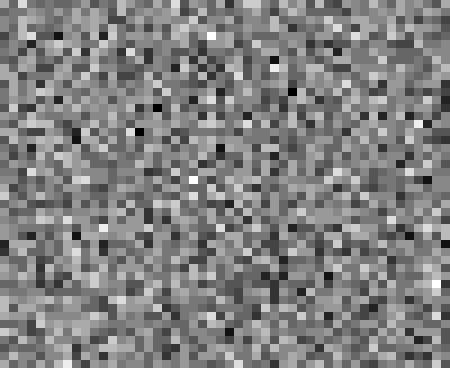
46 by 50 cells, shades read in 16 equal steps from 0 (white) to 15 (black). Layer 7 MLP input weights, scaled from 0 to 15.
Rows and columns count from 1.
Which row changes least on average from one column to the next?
41
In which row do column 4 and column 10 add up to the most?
19
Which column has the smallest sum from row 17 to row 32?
22
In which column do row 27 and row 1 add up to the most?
17
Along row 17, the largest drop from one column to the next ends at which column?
10
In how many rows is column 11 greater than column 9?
22
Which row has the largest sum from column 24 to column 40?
36
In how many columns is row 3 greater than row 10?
18
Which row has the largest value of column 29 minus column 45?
40
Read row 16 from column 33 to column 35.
4 8 12
